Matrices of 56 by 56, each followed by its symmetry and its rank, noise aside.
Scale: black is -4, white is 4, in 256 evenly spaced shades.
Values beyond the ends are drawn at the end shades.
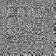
no symmetry, rank six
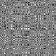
no symmetry, rank six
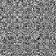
symmetric, rank six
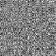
no symmetry, rank six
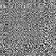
antisymmetric, rank six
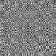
no symmetry, rank six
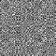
symmetric, rank six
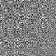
no symmetry, rank six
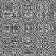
no symmetry, rank six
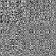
no symmetry, rank seven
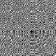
symmetric, rank five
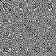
symmetric, rank six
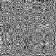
antisymmetric, rank six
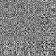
no symmetry, rank five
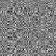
no symmetry, rank five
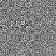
symmetric, rank seven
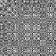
symmetric, rank five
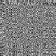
no symmetry, rank six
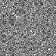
symmetric, rank seven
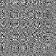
no symmetry, rank five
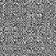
no symmetry, rank six
